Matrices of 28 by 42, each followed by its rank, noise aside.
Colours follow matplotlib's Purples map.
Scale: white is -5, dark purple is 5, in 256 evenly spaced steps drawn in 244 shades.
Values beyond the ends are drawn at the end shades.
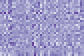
three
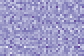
five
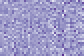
seven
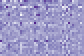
four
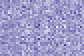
seven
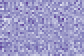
five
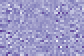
five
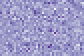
seven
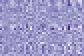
four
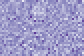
seven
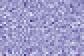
seven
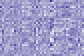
three
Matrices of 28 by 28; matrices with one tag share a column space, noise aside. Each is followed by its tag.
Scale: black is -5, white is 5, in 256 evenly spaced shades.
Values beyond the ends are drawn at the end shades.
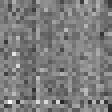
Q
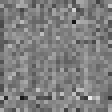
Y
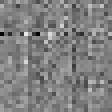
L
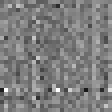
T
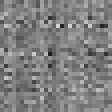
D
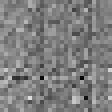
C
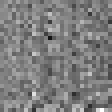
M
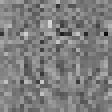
L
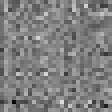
Q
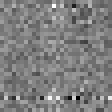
Y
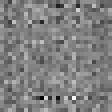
Y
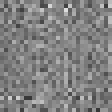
Y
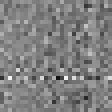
C
